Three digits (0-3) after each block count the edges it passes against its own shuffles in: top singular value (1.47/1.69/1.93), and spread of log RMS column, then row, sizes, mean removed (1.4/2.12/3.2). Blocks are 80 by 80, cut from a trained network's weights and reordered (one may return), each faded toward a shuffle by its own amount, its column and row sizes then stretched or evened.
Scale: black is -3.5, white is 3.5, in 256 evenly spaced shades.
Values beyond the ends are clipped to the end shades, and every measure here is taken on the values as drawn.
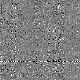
2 2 1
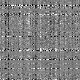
3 1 3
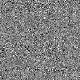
1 1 1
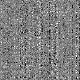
2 2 1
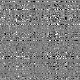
2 2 3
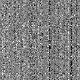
3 2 1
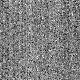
1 0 0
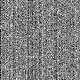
3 1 0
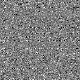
0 1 2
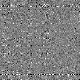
1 1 2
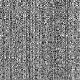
3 0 2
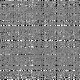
3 1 3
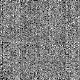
1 1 1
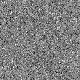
0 0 0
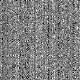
2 2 1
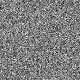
0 0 0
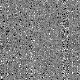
0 2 0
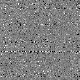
1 1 2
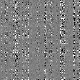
1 3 2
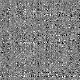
0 2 2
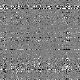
2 2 3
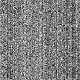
3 1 0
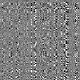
3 3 2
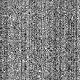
3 0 1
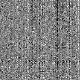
3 2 1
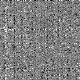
1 1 2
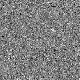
0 0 1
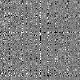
1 3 2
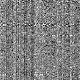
3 1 2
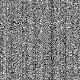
2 0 1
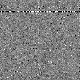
3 0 1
